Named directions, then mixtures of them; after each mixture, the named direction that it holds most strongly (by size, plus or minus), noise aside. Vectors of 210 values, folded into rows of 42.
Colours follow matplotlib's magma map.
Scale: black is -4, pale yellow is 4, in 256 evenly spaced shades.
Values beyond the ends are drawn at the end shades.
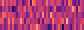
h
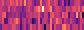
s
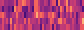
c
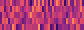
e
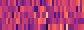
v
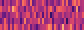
h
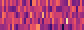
h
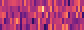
s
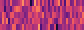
e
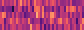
c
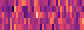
c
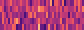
e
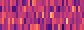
h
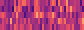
c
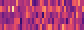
h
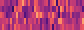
c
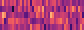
h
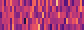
e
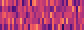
h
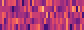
h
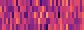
v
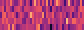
e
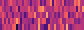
v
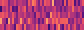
h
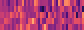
s
